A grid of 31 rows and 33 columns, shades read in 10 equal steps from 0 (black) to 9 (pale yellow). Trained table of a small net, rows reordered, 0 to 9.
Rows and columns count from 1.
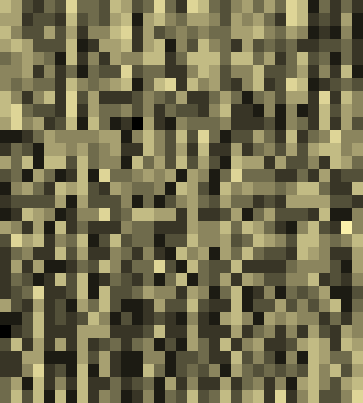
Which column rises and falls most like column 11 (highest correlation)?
19
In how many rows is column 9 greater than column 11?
9
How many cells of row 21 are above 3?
16
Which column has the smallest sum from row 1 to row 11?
29
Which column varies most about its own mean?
7
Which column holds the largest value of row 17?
10
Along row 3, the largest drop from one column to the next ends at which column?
13
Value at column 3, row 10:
5
